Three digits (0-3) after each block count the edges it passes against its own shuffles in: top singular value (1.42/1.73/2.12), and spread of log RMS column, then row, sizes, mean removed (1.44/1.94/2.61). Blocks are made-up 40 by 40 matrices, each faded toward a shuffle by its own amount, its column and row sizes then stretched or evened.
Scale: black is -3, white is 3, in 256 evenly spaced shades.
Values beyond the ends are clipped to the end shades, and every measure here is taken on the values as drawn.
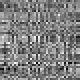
3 1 3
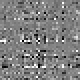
2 2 3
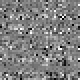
0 2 3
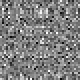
2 0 1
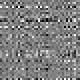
3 2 3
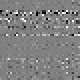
1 1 3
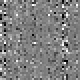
0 3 1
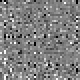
1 2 2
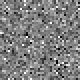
0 1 0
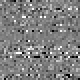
0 0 3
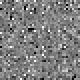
0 1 1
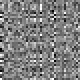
3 3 0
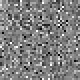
2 1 0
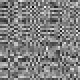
3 0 2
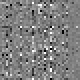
0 3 1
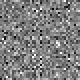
2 1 0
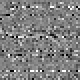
1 0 3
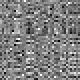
3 1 1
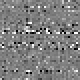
1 0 3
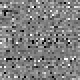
0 0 3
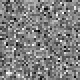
1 0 0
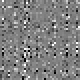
2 2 1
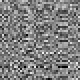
3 0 1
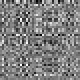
3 2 3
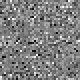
0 0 2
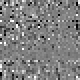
1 2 2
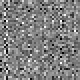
2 2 0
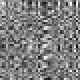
3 2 2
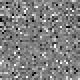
1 1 0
